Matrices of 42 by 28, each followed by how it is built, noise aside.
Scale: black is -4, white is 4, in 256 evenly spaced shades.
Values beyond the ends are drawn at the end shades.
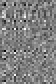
low rank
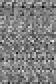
repeating columns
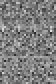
repeating columns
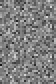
repeating rows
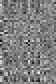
low rank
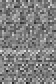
repeating columns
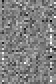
uneven columns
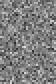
noise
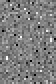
sparse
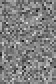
noise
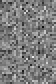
repeating rows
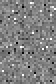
sparse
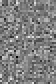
low rank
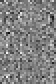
low rank
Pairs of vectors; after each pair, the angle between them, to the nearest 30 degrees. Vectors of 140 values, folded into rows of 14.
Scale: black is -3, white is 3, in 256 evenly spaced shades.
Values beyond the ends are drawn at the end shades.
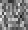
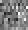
120 degrees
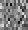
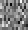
30 degrees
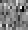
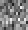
90 degrees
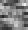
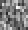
120 degrees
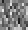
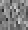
150 degrees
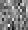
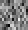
150 degrees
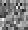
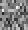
90 degrees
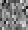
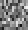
90 degrees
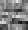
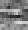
120 degrees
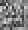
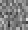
90 degrees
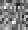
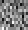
60 degrees
